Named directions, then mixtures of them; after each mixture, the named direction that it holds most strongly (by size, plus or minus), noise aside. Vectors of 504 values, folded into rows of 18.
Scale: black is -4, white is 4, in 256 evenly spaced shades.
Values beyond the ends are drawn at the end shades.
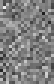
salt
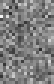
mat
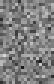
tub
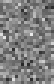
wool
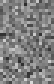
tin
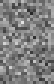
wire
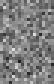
tin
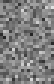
wool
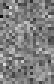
mat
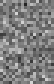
tin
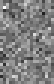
salt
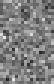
wool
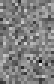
tub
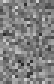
tin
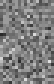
tin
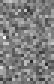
wire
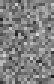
tub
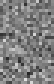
tin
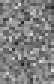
wool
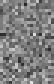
tin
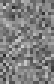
salt
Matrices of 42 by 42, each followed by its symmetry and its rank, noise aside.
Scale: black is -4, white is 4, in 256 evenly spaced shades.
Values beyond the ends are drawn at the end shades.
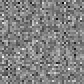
no symmetry, rank seven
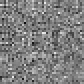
antisymmetric, rank six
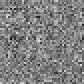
no symmetry, rank eight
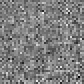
no symmetry, rank seven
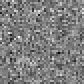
antisymmetric, rank eight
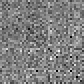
symmetric, rank eight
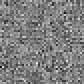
no symmetry, rank eight
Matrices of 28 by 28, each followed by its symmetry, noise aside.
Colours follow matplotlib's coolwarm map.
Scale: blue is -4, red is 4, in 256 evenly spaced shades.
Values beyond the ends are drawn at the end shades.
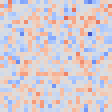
mirrored left to right.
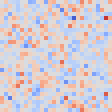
mirrored top to bottom.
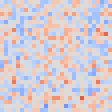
mirrored left to right.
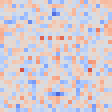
mirrored left to right.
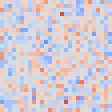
no symmetry.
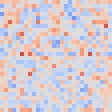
mirrored left to right.
